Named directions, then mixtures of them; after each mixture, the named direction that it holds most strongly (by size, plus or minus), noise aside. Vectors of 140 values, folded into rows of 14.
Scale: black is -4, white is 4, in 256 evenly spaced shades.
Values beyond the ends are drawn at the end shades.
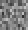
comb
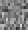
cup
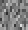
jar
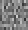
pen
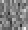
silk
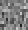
cup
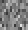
jar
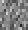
jar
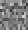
comb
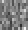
silk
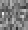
cup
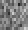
silk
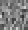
cup
